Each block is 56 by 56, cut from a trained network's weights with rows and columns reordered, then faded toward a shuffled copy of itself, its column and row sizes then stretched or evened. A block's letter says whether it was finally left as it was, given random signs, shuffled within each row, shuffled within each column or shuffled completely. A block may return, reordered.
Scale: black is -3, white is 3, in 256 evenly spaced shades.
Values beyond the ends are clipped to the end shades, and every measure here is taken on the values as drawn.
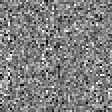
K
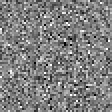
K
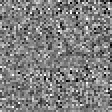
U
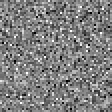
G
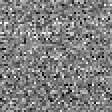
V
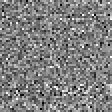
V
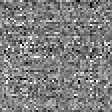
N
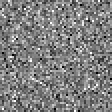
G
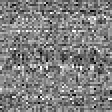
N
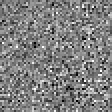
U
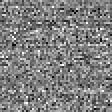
V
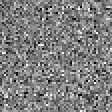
U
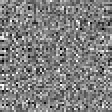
N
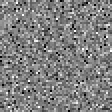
G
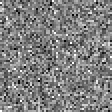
G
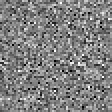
U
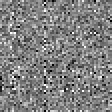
U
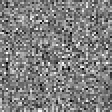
U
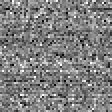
V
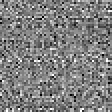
N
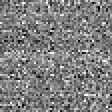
N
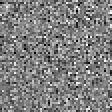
U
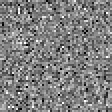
K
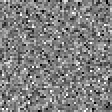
G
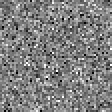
G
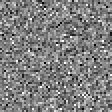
G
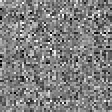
N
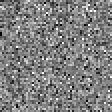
K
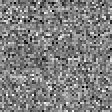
V
